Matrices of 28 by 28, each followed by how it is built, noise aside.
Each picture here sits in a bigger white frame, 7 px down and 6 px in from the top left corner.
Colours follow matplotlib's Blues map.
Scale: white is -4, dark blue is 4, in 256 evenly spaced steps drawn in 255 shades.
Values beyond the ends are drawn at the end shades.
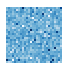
sparse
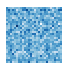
repeating columns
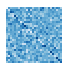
diagonal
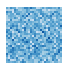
repeating columns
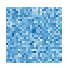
blocks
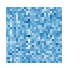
uneven columns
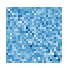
diagonal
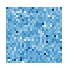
sparse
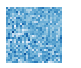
lower triangular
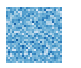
repeating columns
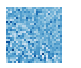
lower triangular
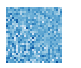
lower triangular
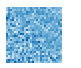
lower triangular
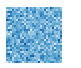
blocks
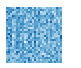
blocks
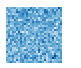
repeating columns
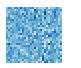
uneven columns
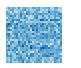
blocks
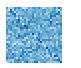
diagonal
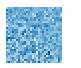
lower triangular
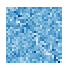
banded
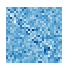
banded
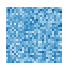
blocks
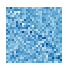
banded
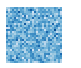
repeating columns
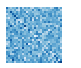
diagonal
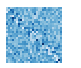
banded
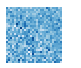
lower triangular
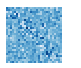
banded
